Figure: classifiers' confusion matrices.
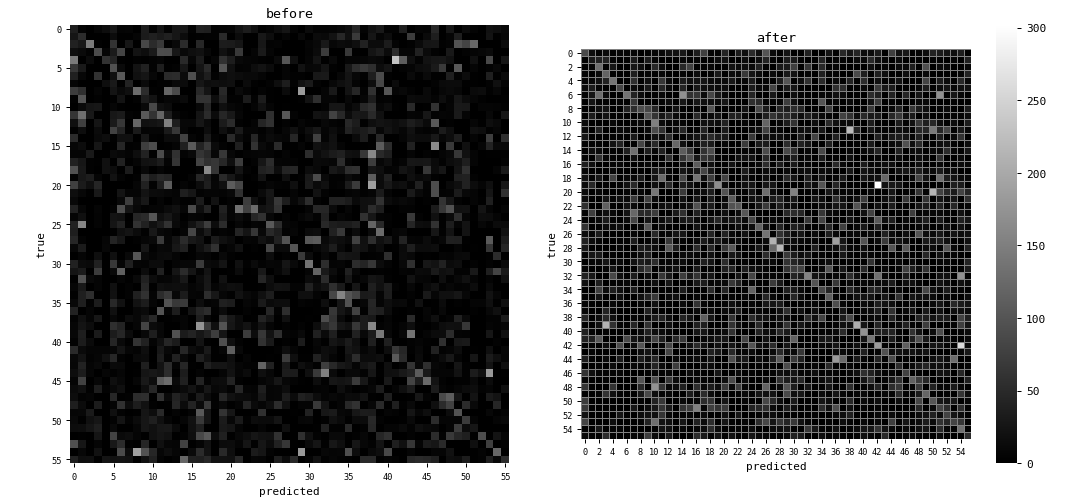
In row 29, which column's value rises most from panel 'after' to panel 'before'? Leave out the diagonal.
8
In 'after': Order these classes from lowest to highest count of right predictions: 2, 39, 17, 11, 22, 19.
11, 17, 22, 2, 19, 39
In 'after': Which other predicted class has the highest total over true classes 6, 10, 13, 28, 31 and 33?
46
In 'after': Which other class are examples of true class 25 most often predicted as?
9
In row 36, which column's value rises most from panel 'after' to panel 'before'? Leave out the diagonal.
11
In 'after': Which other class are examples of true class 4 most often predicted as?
29
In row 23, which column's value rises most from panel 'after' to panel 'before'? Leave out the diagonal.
21
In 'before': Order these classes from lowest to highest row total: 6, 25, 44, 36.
36, 6, 44, 25
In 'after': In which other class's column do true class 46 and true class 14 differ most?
7
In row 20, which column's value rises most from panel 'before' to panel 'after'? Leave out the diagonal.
50
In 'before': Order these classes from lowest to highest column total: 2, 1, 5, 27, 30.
2, 30, 27, 5, 1
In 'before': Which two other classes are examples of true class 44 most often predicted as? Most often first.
53, 32
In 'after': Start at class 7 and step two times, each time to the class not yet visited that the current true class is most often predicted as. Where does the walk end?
24
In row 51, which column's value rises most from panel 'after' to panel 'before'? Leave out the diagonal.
49
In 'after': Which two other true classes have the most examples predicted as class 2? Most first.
6, 41
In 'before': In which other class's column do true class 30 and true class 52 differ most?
17
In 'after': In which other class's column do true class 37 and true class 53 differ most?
10
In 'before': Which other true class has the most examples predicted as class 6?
31
